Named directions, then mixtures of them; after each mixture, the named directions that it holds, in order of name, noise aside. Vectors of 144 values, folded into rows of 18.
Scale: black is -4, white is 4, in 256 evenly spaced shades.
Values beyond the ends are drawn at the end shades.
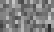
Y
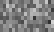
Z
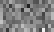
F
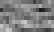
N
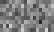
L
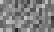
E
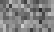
F, L, N.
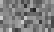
E, Z.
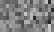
Y, Z.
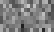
F, L, Y.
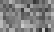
F, N.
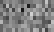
F, Z.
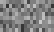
F, L, Z.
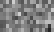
Y.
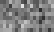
F, L, N.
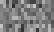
L, Y, Z.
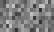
E, L, Z.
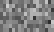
Z.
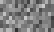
E.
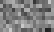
F, N, Y.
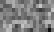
L, N, Y.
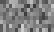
F, L, Y.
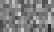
Y.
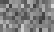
F, L.
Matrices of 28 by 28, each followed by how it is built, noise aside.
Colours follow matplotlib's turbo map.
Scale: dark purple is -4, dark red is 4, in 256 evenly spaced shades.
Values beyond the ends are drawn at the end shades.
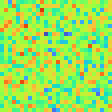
repeating rows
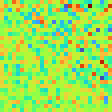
upper triangular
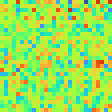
low rank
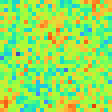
smooth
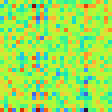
low rank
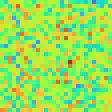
repeating rows
